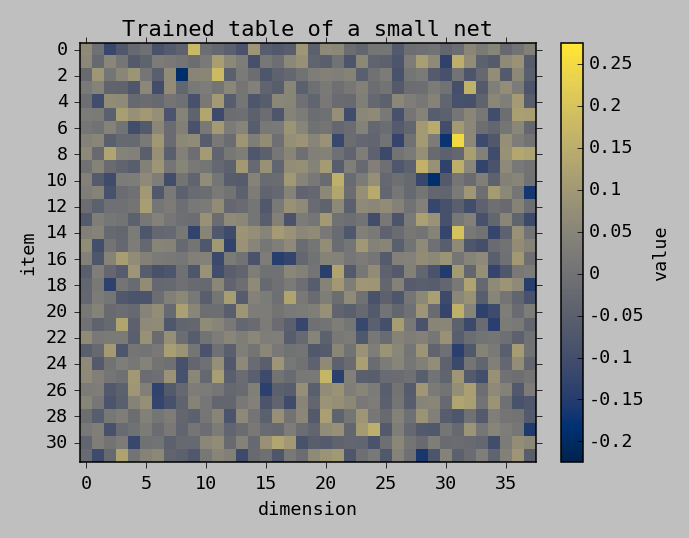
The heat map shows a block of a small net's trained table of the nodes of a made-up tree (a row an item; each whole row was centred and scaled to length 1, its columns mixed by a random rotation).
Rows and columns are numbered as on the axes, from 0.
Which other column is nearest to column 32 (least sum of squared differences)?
35
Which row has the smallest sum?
17
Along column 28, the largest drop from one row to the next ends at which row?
10
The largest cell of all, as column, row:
31, 7
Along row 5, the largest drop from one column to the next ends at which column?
11
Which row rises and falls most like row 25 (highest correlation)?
2
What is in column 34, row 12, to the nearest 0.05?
0
